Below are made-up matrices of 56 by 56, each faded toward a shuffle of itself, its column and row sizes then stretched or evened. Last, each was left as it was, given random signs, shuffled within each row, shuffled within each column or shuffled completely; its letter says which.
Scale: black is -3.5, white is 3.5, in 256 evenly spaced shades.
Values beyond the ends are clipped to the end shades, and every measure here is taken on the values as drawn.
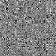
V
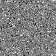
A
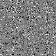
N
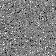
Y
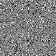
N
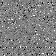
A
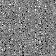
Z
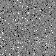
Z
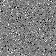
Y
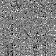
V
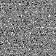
A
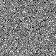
A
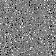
N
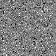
Z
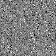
Z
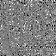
V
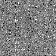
Z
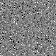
Z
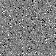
Z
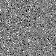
Z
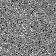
Y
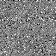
A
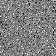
Z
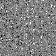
Z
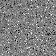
Y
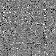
N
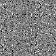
N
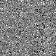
N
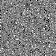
Z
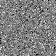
Y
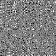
V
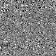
N
